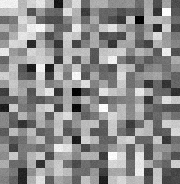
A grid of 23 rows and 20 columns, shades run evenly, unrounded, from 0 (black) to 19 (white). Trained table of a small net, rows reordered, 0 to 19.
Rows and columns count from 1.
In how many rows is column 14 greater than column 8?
13
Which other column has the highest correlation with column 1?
9
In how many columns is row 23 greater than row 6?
11
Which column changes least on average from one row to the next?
3
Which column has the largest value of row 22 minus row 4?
18
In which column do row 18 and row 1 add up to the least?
7
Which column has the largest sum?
5
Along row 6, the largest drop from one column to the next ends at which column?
4
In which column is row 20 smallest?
12
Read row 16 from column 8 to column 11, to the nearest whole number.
8 11 14 14
